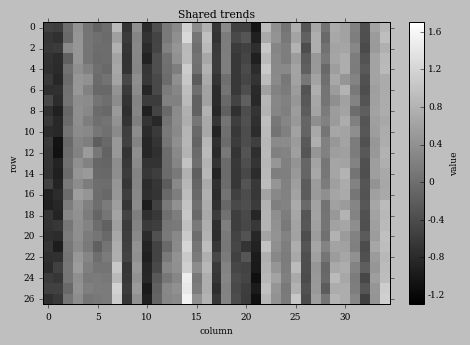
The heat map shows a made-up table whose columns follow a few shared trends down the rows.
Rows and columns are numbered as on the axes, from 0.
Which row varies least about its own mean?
7
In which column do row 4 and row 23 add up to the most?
14
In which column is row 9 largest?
22
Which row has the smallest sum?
8
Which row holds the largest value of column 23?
24
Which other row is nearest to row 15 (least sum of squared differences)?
13
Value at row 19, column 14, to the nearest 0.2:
1
